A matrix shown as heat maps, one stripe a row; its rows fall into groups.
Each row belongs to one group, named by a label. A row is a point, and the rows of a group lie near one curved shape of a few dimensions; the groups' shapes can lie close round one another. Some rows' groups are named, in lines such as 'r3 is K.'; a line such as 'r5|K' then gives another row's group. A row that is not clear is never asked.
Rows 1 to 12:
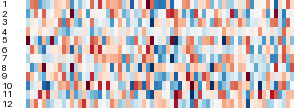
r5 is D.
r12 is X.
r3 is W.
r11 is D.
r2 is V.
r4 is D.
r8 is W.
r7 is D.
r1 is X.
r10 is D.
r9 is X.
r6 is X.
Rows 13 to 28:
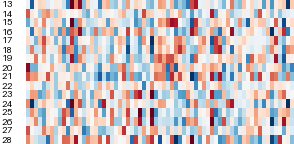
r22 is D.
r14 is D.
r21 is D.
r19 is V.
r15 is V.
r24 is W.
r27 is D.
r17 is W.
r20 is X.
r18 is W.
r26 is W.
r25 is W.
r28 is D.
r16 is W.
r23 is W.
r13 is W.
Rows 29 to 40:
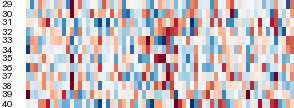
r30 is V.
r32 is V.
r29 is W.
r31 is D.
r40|D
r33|X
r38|X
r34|X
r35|X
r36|X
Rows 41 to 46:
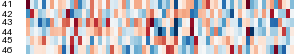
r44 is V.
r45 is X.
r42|W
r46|V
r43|D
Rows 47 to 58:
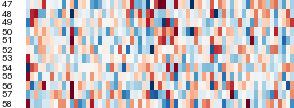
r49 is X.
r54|X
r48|W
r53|D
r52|W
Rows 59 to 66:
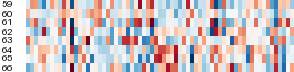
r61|W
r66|V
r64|V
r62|W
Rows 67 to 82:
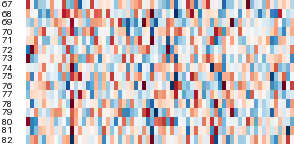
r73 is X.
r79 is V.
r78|W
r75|W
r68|D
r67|X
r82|W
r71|W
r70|W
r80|X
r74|W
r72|X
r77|X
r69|V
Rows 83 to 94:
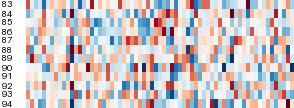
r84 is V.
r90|D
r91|D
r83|X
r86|X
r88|W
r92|V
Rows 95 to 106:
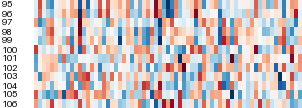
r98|W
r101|D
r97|W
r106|X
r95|X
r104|W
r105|D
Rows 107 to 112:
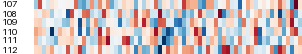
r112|W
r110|X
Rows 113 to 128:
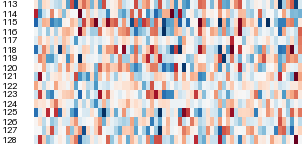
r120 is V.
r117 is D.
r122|D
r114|X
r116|V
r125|D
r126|D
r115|D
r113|W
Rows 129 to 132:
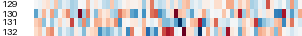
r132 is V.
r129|D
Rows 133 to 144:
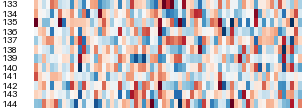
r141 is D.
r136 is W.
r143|V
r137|V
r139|V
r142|W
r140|V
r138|V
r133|V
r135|D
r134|X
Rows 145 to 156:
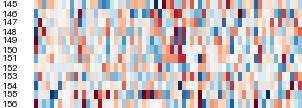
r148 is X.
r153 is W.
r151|V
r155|D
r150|X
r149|X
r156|X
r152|D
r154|D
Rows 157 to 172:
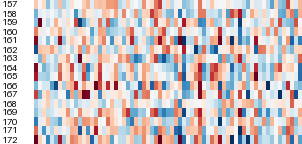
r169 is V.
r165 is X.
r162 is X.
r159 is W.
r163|V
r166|D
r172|D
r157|D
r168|D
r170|D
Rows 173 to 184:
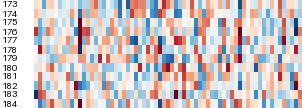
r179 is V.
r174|V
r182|W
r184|W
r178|W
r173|V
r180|V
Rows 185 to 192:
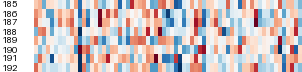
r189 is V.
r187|X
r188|W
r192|V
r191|X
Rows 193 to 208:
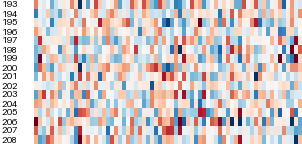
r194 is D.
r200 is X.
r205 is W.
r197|W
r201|X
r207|X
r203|X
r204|D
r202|D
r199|W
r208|W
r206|D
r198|D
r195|V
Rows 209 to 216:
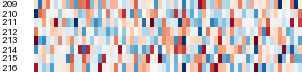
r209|W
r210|X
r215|W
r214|V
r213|X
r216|X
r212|D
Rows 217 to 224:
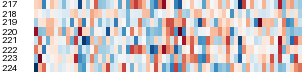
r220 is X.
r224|X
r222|V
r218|D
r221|W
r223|W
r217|V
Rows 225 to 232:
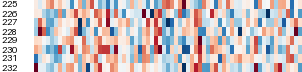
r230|D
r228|W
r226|D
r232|X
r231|D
